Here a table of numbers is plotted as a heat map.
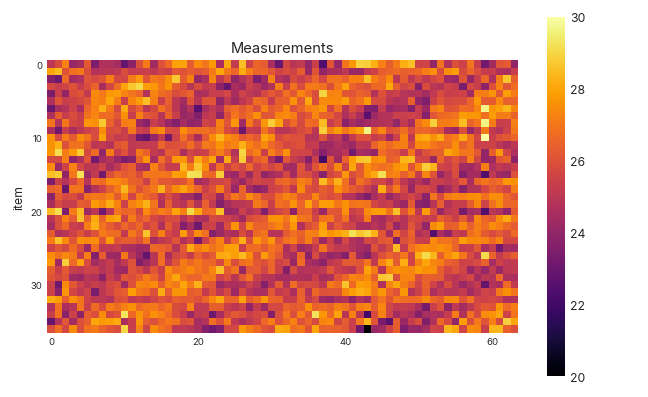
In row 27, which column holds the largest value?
2
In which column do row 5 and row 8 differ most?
13
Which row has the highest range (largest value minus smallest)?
36
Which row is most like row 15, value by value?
20
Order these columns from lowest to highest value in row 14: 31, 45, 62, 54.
62, 54, 31, 45
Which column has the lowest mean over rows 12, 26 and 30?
37
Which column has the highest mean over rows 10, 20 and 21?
4
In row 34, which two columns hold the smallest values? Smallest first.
43, 22
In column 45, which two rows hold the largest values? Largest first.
15, 29
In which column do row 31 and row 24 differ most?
1
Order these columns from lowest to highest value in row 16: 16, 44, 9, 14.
44, 16, 14, 9
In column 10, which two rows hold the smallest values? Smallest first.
0, 13
